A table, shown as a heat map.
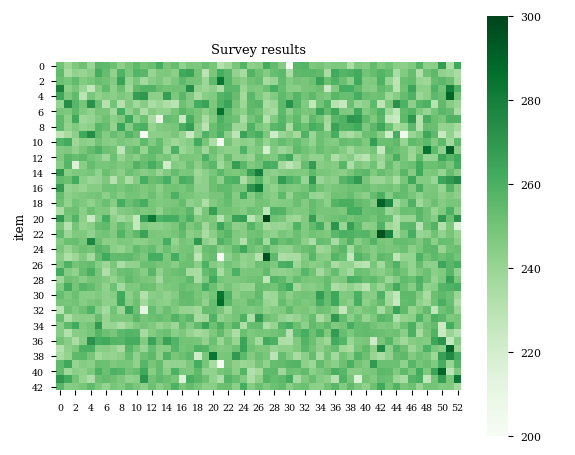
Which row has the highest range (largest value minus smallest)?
25
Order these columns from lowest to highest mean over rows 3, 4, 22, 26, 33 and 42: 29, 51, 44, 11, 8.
44, 8, 29, 11, 51
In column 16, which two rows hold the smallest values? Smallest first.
41, 7
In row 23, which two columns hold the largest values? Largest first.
4, 18
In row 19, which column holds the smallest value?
27
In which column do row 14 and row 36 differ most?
26
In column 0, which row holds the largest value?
3
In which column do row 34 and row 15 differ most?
50
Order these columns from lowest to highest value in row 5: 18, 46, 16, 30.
46, 16, 18, 30
